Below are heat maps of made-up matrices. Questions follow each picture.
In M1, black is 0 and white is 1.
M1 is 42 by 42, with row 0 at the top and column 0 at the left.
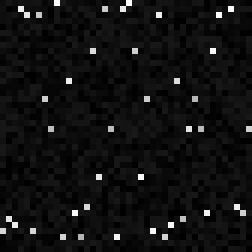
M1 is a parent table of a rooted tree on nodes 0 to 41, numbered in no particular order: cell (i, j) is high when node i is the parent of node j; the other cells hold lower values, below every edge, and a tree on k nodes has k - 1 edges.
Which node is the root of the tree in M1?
37
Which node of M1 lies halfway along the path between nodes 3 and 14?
21
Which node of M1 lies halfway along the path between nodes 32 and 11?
29
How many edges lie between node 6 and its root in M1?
2
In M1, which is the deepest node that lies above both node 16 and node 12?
35
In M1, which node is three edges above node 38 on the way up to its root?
2
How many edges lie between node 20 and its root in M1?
4
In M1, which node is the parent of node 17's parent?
36
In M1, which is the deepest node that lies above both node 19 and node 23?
39
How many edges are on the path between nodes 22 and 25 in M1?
5
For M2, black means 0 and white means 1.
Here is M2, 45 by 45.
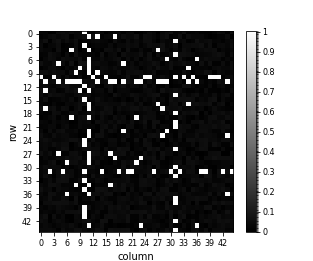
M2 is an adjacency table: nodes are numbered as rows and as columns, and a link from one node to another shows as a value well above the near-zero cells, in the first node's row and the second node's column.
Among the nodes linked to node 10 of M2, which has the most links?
node 31
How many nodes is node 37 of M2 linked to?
1
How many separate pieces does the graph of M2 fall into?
2
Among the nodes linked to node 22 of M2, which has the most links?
node 11
